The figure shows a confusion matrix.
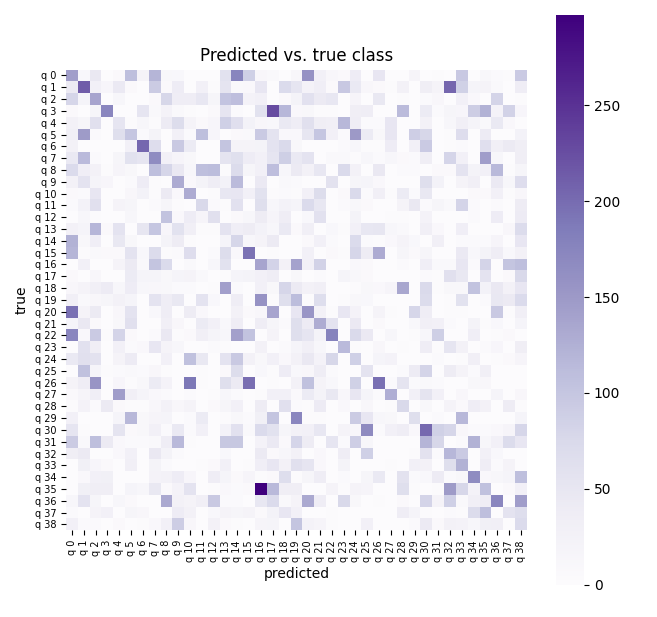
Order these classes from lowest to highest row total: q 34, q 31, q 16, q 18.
q 34, q 18, q 16, q 31
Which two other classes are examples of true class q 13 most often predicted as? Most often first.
q 2, q 7
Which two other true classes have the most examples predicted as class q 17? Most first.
q 3, q 20
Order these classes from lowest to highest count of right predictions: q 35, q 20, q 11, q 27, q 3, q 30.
q 11, q 35, q 27, q 20, q 3, q 30
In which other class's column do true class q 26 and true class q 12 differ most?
q 15
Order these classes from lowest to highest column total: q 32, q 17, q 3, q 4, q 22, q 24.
q 3, q 22, q 4, q 32, q 24, q 17
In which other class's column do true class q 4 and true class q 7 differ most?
q 35
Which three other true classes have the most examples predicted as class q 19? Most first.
q 29, q 16, q 38
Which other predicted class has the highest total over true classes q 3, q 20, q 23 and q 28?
q 17
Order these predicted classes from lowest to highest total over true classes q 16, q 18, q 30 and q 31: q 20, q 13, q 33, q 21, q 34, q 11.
q 11, q 33, q 20, q 21, q 34, q 13
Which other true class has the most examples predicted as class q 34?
q 31
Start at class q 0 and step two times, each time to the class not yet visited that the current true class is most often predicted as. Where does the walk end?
q 24
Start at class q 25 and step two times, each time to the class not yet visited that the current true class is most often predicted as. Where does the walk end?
q 32
